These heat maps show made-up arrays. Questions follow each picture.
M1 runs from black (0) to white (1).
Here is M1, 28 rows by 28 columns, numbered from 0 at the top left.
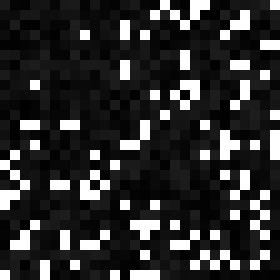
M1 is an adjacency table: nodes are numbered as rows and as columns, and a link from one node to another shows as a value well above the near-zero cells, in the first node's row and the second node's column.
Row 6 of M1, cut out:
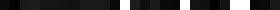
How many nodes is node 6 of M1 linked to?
4
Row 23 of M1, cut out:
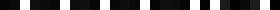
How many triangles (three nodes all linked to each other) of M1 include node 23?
2
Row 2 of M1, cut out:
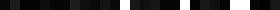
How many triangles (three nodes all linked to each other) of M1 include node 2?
1
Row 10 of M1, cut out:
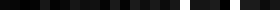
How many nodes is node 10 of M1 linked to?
2
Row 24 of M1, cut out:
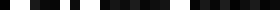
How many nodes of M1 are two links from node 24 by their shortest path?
8
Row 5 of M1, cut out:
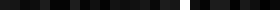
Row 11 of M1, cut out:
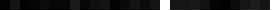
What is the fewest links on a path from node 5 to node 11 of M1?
6
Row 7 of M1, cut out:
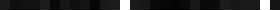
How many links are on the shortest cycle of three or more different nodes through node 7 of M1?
5
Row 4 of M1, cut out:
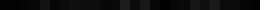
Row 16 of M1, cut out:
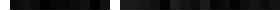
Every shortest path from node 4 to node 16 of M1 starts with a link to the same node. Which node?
node 27
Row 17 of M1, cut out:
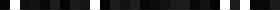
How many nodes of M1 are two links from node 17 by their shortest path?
10
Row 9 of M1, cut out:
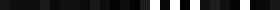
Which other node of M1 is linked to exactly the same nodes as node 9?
node 1
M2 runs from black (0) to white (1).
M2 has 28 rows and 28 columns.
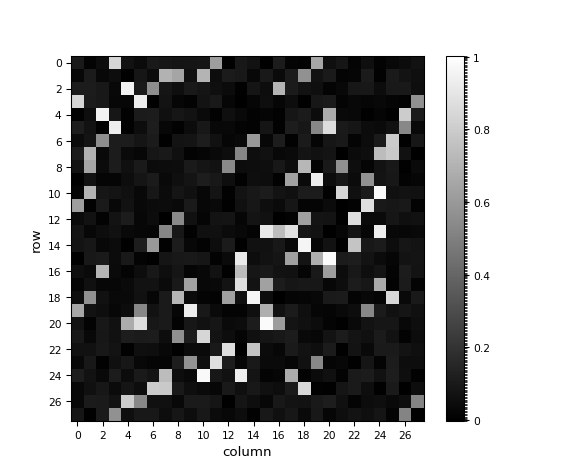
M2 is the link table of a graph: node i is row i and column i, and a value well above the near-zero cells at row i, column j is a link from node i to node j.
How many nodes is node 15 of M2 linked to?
4
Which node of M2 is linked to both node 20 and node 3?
node 5
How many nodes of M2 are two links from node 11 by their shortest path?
3
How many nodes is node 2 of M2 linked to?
3
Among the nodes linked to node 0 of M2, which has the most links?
node 19
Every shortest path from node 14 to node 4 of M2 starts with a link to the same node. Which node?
node 6
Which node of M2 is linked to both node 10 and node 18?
node 1
